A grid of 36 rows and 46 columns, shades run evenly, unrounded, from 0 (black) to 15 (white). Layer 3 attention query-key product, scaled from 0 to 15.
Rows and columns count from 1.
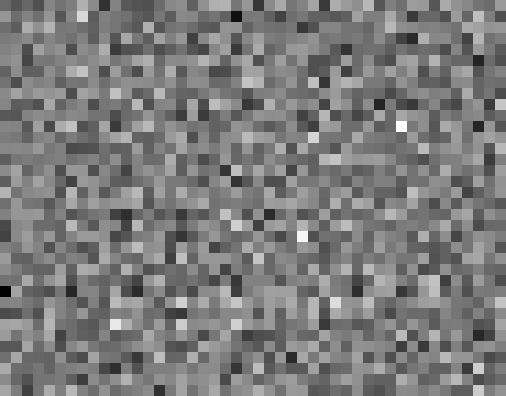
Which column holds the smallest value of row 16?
21
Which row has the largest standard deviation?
27
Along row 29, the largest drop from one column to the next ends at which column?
30
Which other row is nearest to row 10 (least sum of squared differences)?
29
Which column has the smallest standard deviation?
4
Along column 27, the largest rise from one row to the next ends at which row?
17
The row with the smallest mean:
5
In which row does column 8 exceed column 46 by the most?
2
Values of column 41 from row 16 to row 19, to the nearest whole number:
10 8 7 8
